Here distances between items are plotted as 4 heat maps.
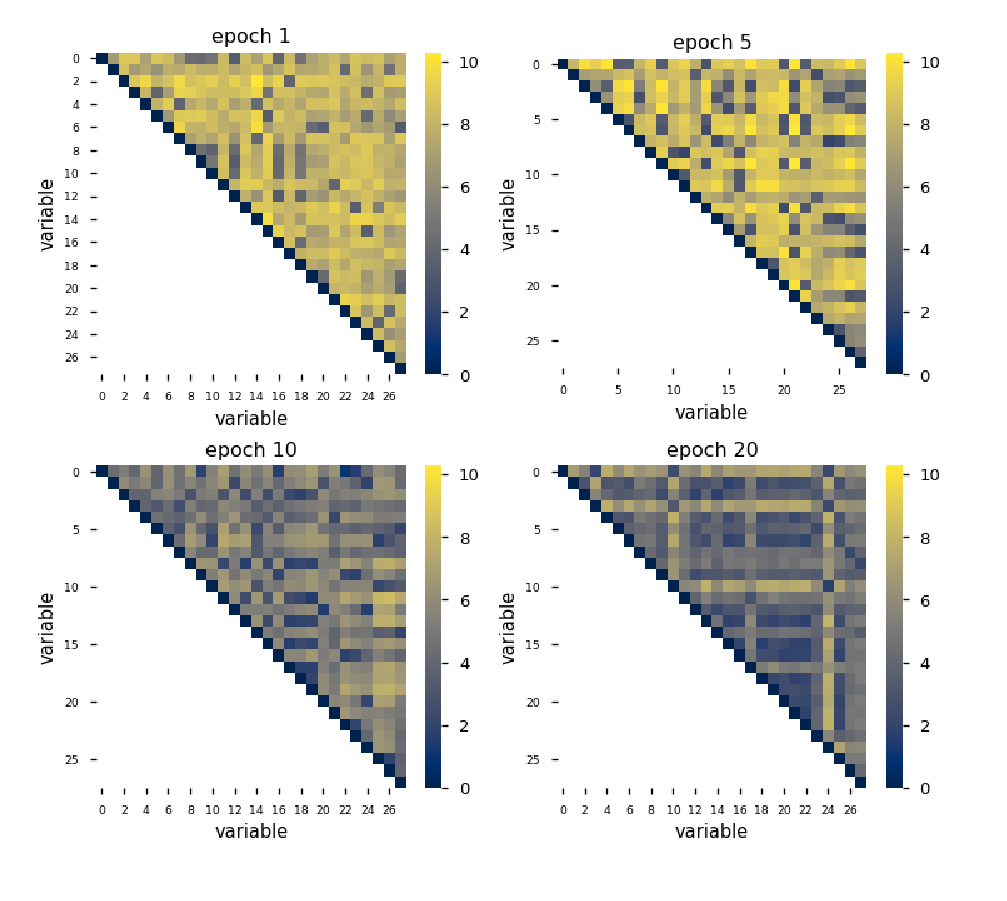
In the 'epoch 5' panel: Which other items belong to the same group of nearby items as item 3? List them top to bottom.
7, 14, 24, 25
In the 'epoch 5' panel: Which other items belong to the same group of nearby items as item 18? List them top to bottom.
19
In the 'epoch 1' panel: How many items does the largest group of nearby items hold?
7
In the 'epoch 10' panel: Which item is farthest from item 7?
11
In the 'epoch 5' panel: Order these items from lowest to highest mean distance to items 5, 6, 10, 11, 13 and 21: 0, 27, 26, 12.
0, 27, 12, 26
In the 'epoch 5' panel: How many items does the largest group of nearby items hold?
7
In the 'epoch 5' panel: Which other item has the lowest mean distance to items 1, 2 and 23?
12
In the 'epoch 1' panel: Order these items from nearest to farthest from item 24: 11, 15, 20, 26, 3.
15, 3, 26, 20, 11
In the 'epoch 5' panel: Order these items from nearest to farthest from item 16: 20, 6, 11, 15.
11, 15, 20, 6
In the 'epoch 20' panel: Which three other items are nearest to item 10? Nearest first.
24, 0, 3
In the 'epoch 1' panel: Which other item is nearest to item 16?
12
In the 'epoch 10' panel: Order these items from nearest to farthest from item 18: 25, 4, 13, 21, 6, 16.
13, 4, 21, 16, 6, 25
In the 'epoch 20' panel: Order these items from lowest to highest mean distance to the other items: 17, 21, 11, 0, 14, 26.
21, 14, 26, 11, 17, 0
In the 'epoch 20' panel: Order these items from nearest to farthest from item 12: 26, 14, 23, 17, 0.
14, 23, 26, 17, 0
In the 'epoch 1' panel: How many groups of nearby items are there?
8
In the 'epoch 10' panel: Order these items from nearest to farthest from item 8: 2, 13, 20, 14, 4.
13, 2, 4, 20, 14
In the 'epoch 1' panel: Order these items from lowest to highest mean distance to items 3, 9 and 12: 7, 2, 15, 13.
15, 7, 13, 2
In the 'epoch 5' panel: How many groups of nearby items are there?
6
